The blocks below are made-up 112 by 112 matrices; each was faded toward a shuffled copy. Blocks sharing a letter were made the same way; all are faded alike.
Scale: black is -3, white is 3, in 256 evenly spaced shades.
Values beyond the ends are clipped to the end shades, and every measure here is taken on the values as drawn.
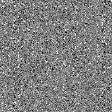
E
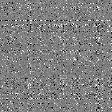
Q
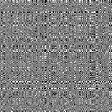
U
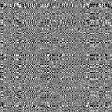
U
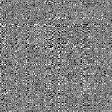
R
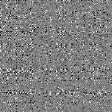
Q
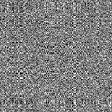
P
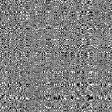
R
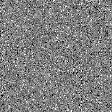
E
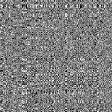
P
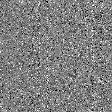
E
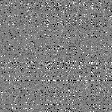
Q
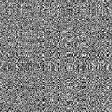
P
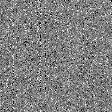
E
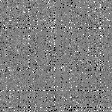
Q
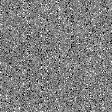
E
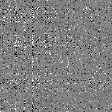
Q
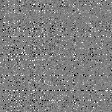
Q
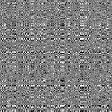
U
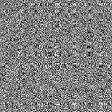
P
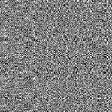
P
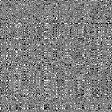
R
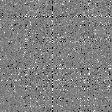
Q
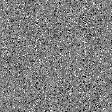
E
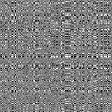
U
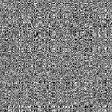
P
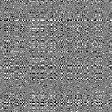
U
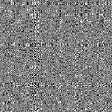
R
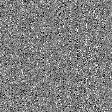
E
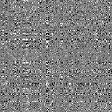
R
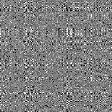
R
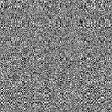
P
